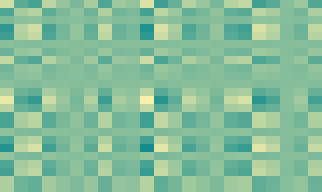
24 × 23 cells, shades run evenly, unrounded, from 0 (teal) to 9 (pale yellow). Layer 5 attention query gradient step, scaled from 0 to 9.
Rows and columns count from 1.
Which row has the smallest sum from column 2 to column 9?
13
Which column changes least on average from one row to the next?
21
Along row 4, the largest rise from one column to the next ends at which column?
12
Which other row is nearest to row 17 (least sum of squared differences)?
11
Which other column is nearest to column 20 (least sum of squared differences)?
2
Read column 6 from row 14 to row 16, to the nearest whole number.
4 5 5
